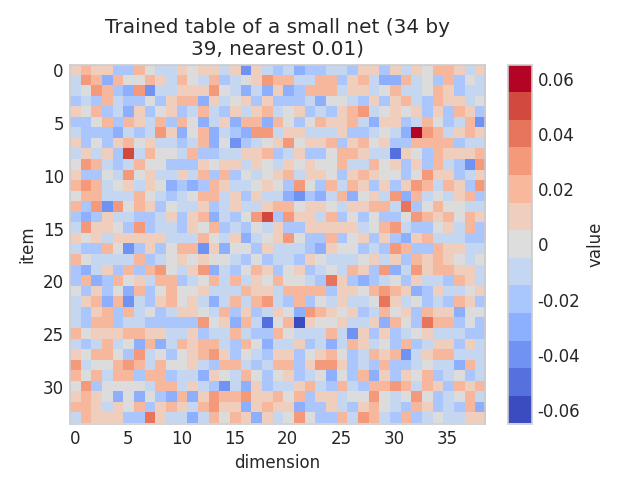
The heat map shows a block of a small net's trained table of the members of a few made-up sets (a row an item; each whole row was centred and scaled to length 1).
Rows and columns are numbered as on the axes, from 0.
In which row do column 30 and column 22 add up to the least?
8
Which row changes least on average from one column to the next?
18
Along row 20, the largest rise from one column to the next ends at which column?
24
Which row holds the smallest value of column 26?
25
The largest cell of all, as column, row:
32, 6
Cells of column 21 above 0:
12
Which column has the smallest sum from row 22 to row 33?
26
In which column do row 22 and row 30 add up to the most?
29
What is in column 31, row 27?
-0.04
